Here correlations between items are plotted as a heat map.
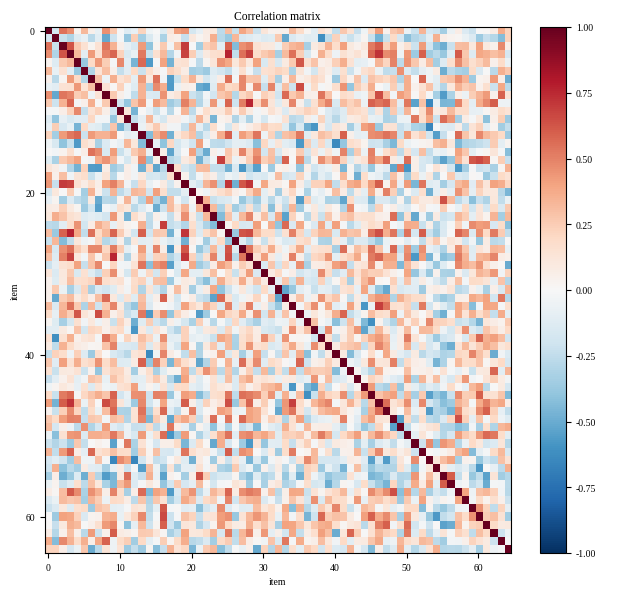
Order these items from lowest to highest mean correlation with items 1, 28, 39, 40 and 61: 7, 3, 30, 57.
7, 30, 3, 57
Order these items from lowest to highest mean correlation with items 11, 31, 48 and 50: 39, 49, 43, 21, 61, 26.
49, 21, 26, 39, 61, 43
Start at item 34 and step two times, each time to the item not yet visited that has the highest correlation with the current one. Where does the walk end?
3
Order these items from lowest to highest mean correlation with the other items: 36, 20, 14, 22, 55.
55, 14, 36, 22, 20
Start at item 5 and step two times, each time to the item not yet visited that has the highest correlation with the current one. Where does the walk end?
17
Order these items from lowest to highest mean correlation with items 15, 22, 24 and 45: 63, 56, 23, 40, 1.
1, 56, 23, 63, 40
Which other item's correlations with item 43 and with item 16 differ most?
24
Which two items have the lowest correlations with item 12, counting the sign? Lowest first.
53, 37
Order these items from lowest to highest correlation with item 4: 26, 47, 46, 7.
26, 47, 46, 7
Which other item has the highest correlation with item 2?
19
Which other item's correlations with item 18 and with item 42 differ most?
62
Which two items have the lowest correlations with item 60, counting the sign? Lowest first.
54, 36
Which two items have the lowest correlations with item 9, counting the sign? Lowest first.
53, 51
